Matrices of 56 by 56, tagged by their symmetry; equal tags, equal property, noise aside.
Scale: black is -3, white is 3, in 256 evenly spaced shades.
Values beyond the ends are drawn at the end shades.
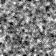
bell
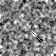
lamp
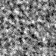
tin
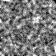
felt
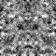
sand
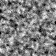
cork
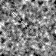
lamp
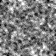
cork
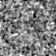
tin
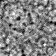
lamp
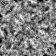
lamp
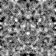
sand
